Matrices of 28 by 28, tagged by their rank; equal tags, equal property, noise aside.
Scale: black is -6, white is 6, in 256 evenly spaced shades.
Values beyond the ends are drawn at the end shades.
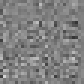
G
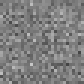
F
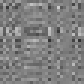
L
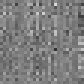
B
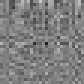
B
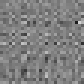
B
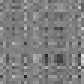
L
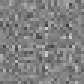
F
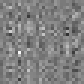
B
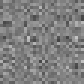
B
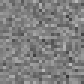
F
